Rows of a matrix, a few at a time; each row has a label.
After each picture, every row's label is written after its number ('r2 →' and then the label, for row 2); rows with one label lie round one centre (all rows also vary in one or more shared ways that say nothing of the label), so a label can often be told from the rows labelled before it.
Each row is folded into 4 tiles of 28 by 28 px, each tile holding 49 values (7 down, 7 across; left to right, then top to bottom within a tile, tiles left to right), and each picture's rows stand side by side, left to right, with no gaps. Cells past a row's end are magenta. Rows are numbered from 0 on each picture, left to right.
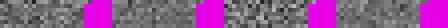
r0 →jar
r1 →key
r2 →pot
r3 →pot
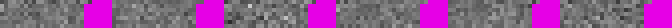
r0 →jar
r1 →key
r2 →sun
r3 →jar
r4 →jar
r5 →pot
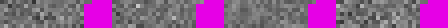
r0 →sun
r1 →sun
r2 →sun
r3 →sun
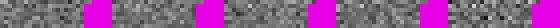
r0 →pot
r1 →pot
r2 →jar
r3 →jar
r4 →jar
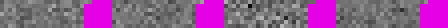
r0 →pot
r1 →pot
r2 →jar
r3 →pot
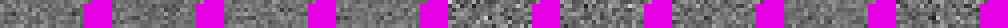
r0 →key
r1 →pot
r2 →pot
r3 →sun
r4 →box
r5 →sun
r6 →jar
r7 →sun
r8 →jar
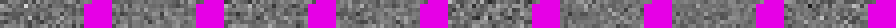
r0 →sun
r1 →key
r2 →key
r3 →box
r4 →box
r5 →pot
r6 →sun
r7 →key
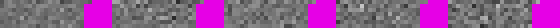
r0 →sun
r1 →key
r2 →box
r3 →pot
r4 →pot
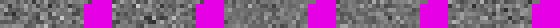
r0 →key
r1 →sun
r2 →pot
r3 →box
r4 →pot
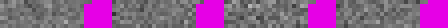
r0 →jar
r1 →jar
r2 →sun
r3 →sun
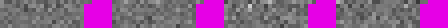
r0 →key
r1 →jar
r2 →pot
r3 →box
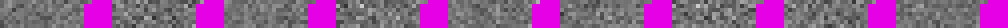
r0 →sun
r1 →pot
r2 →key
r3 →key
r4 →pot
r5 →jar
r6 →box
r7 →box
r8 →box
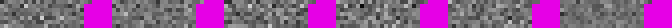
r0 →sun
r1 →pot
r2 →key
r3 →jar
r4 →jar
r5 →jar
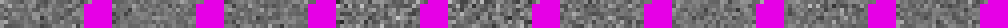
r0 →box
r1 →jar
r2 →sun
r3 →key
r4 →box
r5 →jar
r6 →pot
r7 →box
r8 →box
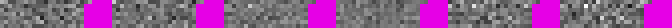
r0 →pot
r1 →box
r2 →sun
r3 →key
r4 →box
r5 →pot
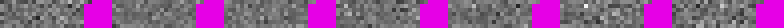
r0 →jar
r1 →pot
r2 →key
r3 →sun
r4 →pot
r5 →box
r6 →jar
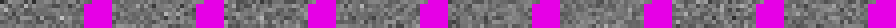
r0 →sun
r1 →pot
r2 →sun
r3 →pot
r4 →sun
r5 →key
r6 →pot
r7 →sun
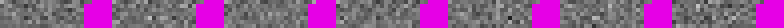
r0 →sun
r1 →box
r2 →box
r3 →box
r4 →jar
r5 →pot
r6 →pot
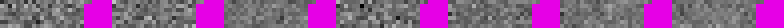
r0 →key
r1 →pot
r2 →key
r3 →jar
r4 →jar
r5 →jar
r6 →key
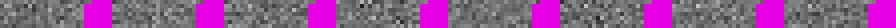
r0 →sun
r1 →jar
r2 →key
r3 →key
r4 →sun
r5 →sun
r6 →sun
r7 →pot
